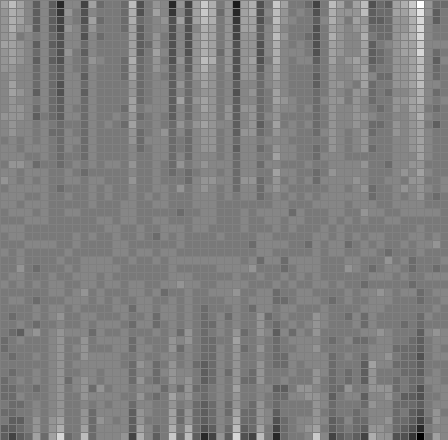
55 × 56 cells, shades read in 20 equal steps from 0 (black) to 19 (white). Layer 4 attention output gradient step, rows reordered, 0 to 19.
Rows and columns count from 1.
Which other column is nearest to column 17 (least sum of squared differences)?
27
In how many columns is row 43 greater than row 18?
23
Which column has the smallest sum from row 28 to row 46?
53
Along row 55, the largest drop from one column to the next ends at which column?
31
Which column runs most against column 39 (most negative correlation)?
36
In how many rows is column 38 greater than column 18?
24
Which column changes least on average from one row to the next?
6
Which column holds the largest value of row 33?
49
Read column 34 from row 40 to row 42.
8 9 10
